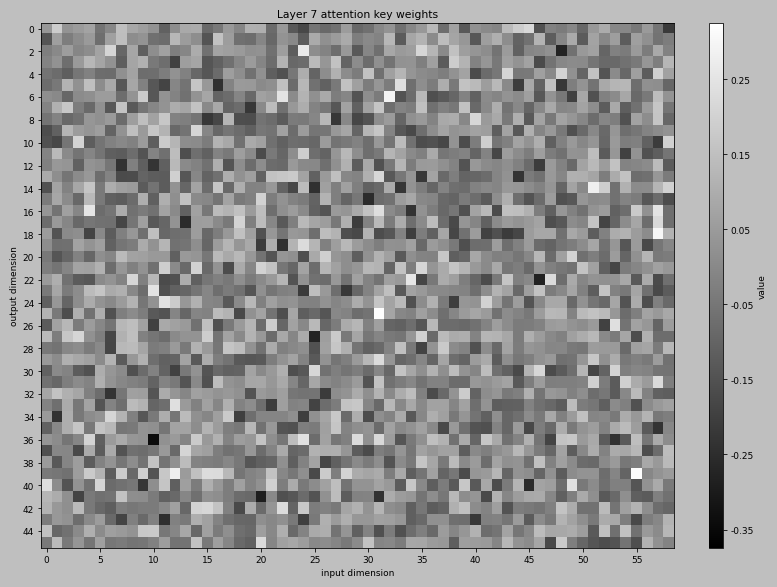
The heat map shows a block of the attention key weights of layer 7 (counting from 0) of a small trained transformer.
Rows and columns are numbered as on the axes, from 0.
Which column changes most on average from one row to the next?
31
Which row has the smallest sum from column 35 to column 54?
15
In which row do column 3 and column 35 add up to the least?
22
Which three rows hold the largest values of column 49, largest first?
40, 20, 36
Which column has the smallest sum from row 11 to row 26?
38
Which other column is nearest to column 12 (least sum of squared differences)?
28
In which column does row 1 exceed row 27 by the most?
25
